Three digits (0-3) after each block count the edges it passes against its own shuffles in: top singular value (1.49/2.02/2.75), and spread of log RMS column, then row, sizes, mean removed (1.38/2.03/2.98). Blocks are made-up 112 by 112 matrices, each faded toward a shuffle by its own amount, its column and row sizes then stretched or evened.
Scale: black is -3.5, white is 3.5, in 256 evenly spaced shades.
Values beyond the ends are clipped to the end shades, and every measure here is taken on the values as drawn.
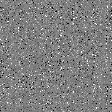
0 2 1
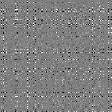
3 3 3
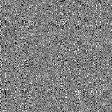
2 2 1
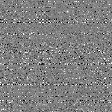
2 0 3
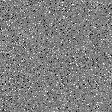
1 0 0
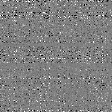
0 2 3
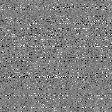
1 1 3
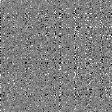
2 3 2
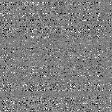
1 2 3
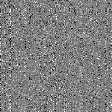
2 2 0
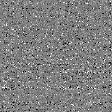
1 2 2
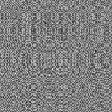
3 2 0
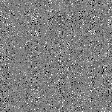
0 2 1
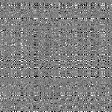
3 2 3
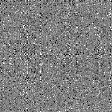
2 2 1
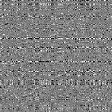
3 1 3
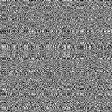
3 0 3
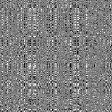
3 3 2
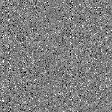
1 2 0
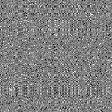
3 1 2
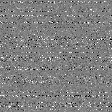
0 0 3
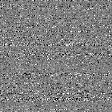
1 0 3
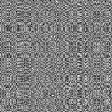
3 3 0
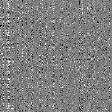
2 3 1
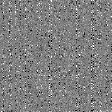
0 3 1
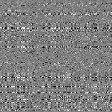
3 1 3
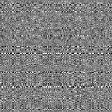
3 2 3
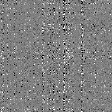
0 3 2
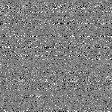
1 0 3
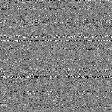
2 0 3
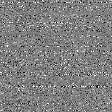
0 0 3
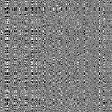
3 3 2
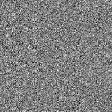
2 1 1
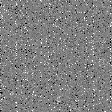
1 2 0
